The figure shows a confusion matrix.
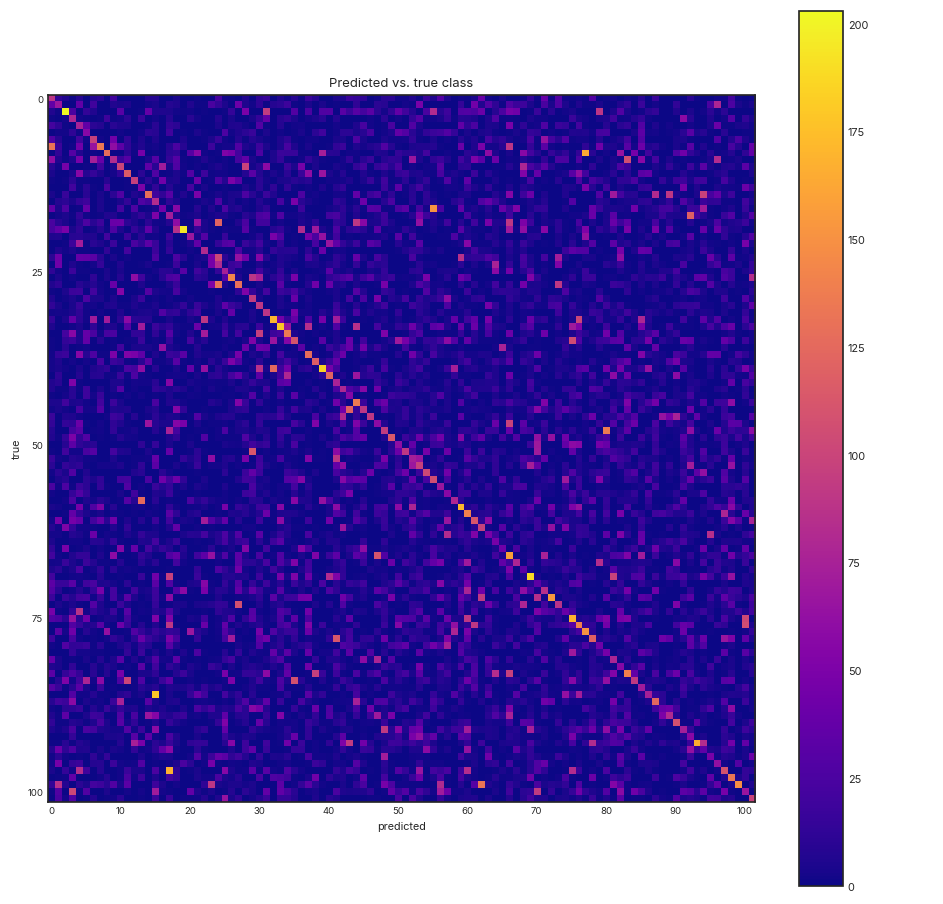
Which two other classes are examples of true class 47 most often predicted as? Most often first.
66, 14
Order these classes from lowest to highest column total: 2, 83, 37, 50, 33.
2, 50, 37, 83, 33
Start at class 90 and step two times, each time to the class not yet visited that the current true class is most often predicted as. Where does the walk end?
64
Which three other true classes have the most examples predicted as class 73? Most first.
27, 23, 24
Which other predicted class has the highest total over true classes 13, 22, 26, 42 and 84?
35
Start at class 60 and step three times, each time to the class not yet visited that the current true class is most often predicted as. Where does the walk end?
92
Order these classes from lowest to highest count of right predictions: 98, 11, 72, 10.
10, 11, 98, 72
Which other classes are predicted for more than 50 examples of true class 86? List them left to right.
15, 74, 76
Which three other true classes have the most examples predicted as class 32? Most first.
39, 35, 20
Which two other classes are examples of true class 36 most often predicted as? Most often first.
65, 16
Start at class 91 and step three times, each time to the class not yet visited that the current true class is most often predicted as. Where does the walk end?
75
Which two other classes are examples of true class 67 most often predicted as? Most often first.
79, 60
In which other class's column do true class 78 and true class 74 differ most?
41
